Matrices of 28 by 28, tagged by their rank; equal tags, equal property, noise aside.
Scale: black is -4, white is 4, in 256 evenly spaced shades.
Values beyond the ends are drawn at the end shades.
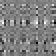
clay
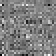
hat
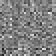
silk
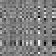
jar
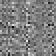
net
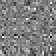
silk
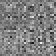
net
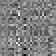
net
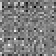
net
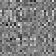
hat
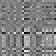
jar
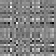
clay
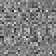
silk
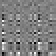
jar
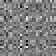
hat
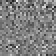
net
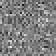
silk
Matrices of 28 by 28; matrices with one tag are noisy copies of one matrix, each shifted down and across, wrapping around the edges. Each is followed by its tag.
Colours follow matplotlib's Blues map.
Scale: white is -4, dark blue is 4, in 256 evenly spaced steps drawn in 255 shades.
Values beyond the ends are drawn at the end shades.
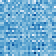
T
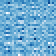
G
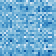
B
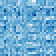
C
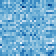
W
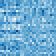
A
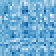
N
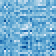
W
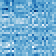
W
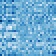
A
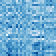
W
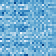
B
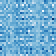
T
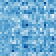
N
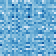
G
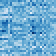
W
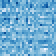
C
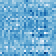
A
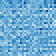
T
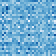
T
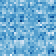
N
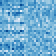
A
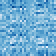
W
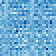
T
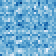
N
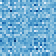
T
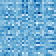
G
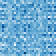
T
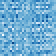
T
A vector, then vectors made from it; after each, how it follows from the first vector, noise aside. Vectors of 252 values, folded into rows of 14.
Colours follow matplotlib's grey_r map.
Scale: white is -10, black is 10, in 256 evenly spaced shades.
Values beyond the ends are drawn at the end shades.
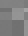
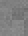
negated, shrunk.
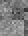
negated, scaled up.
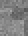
negated.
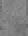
wrapped around, negated, shrunk.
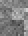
scaled up.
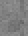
wrapped around, negated, shrunk.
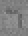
wrapped around, negated, partly zeroed.
